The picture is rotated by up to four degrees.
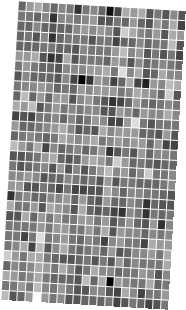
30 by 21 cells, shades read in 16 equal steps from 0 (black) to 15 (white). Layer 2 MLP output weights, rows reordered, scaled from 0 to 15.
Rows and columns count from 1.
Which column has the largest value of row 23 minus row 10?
13
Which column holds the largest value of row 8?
20
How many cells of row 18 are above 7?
7
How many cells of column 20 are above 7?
12
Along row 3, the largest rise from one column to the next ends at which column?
14
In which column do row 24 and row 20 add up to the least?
18
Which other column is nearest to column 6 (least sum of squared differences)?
4
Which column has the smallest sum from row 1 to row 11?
5
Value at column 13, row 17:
11
